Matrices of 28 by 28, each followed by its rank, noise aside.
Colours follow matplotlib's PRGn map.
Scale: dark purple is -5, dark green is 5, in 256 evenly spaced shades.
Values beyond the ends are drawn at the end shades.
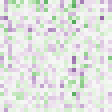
six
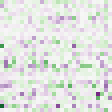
six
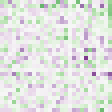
six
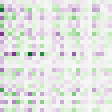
two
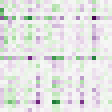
two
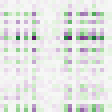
one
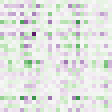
three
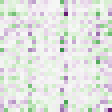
three
